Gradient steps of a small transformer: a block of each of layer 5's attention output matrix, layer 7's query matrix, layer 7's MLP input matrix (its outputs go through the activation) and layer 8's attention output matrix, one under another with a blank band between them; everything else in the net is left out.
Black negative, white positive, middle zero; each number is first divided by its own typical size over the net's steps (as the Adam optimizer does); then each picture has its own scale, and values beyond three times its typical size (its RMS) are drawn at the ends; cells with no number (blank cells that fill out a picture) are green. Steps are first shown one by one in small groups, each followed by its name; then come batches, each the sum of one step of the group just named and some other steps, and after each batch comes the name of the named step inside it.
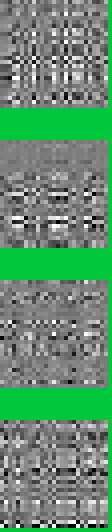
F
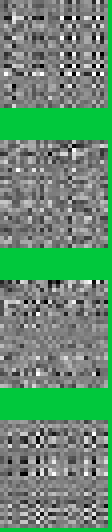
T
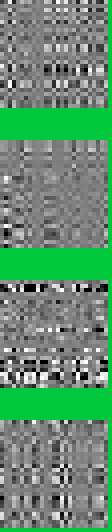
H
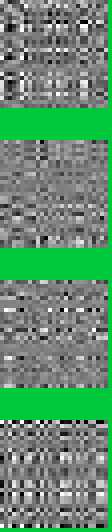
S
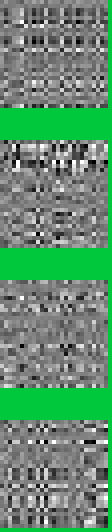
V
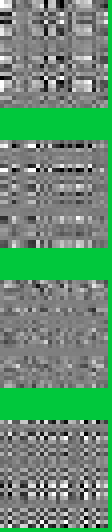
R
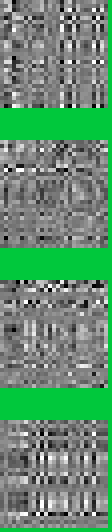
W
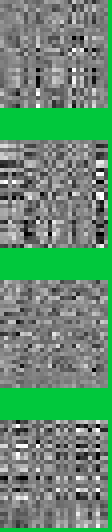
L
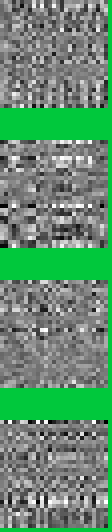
W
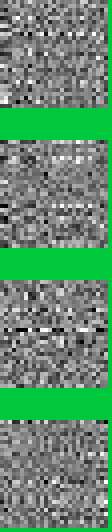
H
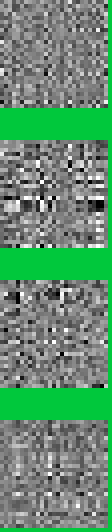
W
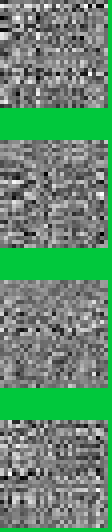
L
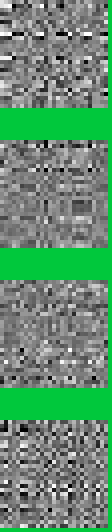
R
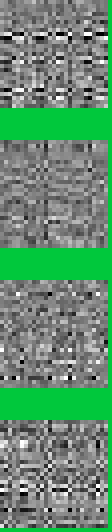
F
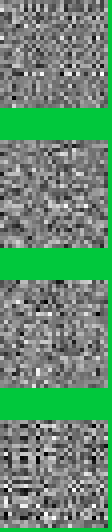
T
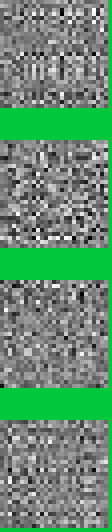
F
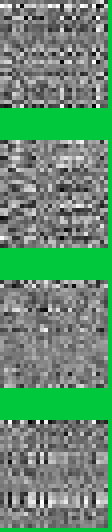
W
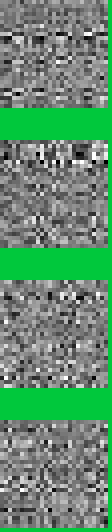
V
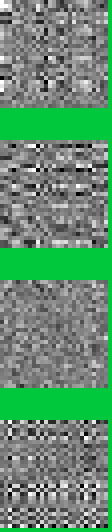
R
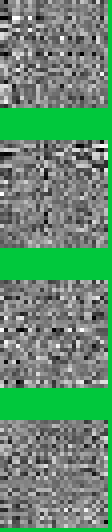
T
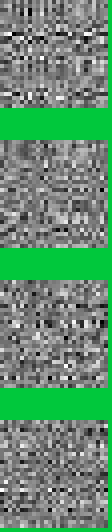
H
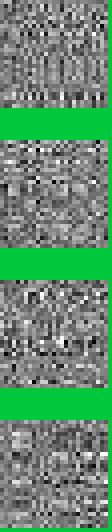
W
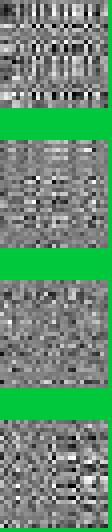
F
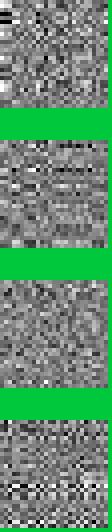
R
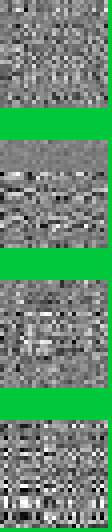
F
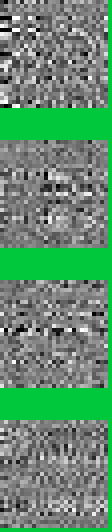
W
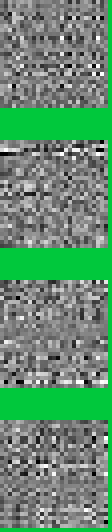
T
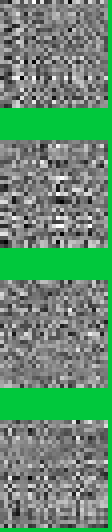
F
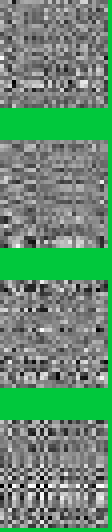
H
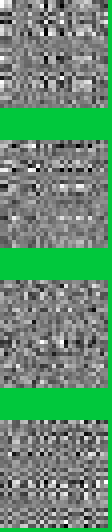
R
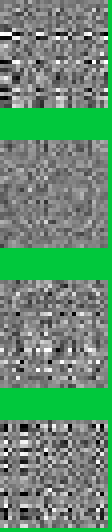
W
